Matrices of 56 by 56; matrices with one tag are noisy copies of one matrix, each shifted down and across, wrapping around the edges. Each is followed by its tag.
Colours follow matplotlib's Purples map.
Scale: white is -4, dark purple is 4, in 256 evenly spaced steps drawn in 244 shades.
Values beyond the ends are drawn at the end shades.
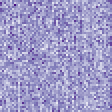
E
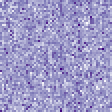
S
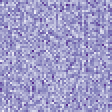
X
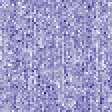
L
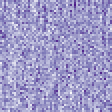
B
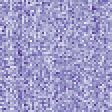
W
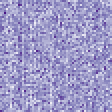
W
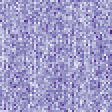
L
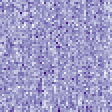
B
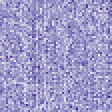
W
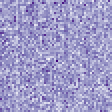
X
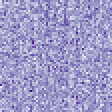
S
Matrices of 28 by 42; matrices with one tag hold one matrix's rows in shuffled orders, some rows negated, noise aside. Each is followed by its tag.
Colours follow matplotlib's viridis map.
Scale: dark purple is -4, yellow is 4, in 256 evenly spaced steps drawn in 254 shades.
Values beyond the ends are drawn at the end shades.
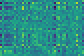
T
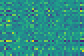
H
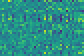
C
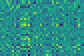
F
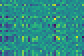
T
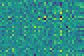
C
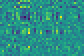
F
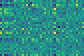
T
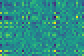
T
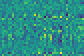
C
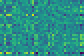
H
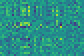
F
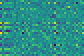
T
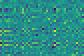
T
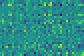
C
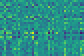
H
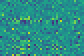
F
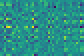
H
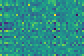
T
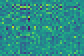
F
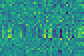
C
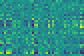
H
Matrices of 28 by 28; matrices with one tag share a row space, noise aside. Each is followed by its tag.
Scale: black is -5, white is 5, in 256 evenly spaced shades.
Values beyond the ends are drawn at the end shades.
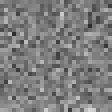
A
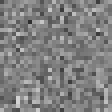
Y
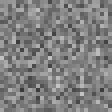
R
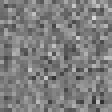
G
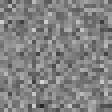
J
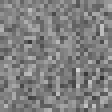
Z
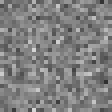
J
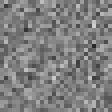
Z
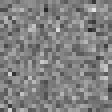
J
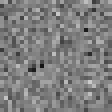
A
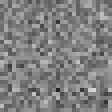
J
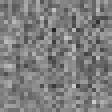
G
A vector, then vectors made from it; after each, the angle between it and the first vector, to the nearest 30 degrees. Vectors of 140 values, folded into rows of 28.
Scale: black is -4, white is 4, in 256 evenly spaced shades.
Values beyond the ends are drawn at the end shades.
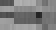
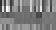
60 degrees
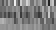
60 degrees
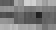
30 degrees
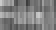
150 degrees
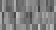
90 degrees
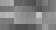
150 degrees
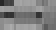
30 degrees
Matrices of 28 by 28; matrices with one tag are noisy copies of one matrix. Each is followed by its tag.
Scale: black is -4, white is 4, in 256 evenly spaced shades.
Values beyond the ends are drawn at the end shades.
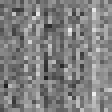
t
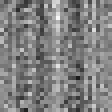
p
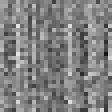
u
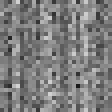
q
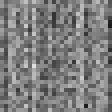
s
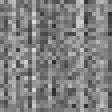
s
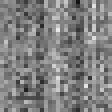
p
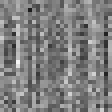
u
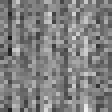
q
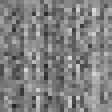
t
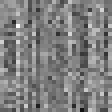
u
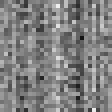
p
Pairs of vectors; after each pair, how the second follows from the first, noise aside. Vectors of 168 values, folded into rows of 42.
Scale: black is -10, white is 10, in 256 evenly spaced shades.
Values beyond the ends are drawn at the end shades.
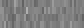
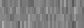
wrapped around.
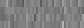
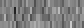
wrapped around, negated, scaled up.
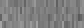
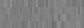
wrapped around, shrunk.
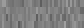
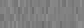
reversed, shrunk.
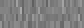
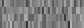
wrapped around, negated, scaled up.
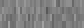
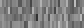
reversed, scaled up.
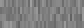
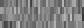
negated, scaled up.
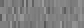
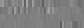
negated, partly zeroed.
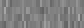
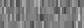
reversed, scaled up.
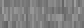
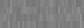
reversed, shrunk.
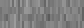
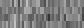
scaled up.
